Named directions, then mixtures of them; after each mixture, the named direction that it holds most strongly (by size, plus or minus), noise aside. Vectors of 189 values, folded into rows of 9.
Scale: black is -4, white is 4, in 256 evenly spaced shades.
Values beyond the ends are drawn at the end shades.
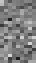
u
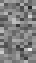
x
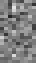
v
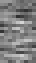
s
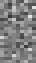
v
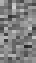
v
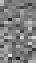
u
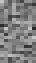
u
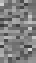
u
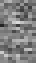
x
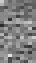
u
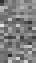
u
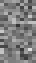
x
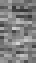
s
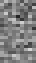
x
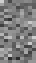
u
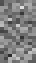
u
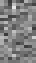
v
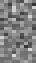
v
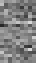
x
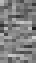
s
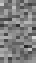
u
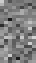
u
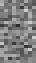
u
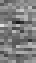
s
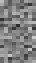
u
